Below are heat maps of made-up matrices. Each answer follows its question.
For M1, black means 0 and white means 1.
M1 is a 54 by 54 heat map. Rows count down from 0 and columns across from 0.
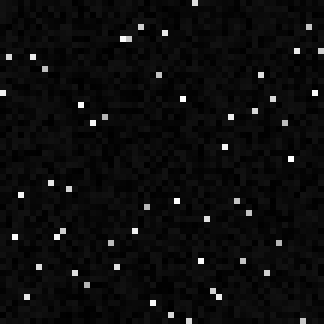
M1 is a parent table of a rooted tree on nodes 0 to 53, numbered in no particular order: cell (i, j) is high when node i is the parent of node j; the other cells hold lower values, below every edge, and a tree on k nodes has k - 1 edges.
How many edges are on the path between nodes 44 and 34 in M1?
7
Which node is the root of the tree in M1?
16
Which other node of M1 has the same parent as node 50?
31
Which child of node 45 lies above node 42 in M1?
12
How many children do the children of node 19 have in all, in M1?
3
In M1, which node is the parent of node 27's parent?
9
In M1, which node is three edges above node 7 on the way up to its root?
53
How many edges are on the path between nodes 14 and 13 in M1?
7
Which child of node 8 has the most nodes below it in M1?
49
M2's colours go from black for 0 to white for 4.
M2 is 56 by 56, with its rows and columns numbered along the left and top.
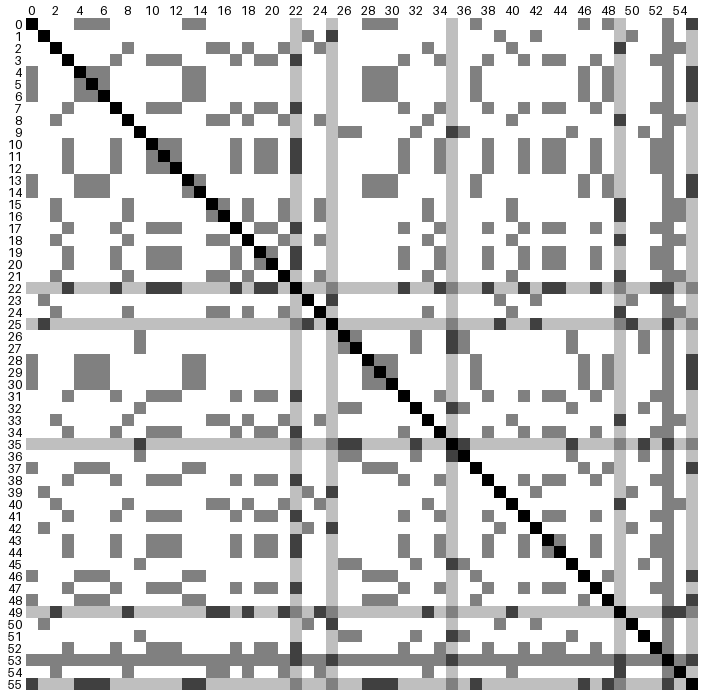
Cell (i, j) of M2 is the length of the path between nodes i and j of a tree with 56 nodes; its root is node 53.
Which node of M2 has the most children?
22
